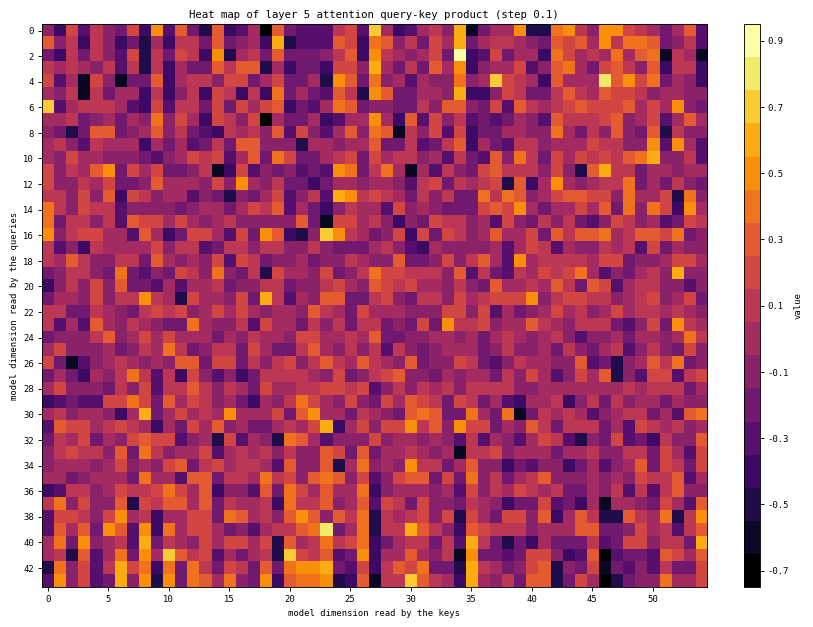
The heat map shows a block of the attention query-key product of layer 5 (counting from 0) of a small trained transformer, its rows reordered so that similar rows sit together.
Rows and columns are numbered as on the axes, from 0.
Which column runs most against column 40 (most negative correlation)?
11
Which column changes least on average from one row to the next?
13
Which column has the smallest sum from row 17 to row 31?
3
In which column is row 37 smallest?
46
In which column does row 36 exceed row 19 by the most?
18
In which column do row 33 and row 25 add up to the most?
8
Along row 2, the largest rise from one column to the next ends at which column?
34
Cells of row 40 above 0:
26
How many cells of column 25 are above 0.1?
13
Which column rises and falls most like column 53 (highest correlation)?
38
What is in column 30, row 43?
0.7
